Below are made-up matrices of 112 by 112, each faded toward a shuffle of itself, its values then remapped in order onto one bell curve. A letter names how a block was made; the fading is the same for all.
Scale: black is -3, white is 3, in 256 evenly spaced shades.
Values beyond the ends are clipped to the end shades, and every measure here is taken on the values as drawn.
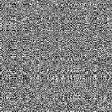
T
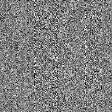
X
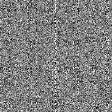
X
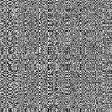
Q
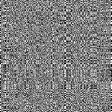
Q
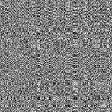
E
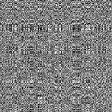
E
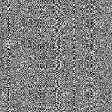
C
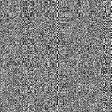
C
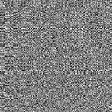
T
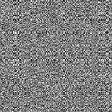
E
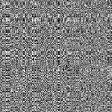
Q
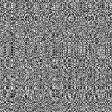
E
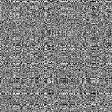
T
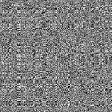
T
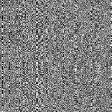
C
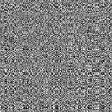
E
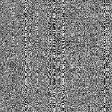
C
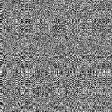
E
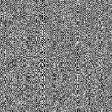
C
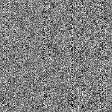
X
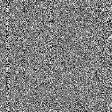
X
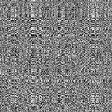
E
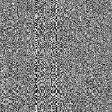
C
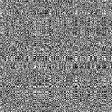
T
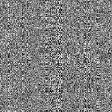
C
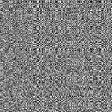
E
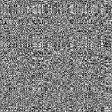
T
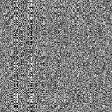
C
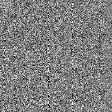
X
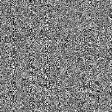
X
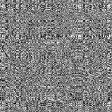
T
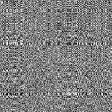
E
